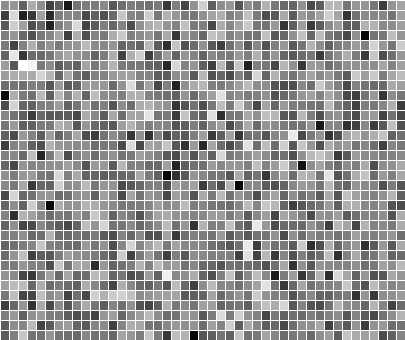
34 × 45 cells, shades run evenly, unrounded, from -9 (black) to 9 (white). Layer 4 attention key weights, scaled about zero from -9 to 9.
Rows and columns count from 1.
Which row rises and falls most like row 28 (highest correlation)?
23
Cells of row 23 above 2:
10
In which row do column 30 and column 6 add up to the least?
2
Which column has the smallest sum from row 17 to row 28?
13
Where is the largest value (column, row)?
3, 7
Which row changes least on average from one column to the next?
24
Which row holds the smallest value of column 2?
22
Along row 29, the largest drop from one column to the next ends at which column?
31
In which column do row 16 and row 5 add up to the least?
19
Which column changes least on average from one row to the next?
9
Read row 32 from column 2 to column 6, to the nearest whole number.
2 -2 1 2 0
